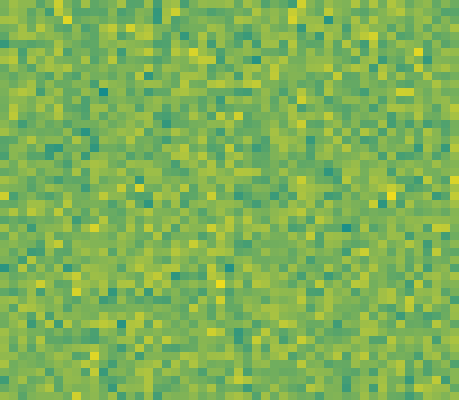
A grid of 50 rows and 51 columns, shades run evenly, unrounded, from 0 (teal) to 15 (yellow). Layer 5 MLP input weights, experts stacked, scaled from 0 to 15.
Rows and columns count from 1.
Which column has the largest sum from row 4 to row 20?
37
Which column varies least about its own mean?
31
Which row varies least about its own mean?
33
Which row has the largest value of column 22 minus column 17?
10
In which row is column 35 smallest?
18
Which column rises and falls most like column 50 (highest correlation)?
47
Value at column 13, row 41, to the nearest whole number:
11
